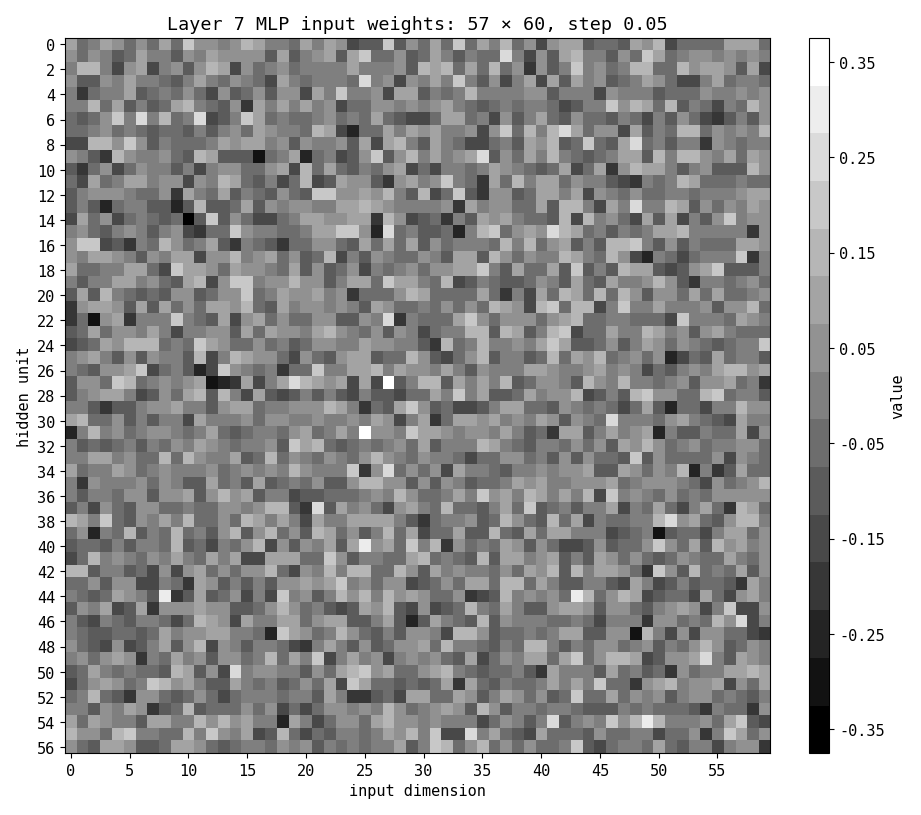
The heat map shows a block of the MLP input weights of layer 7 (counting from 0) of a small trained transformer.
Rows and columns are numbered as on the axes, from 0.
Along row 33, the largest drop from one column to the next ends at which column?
49
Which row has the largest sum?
54
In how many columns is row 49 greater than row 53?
35
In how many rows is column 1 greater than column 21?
17
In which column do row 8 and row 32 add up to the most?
48
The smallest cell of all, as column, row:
10, 14
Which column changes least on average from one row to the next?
38
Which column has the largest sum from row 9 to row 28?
41
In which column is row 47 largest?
18
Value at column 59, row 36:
0.05
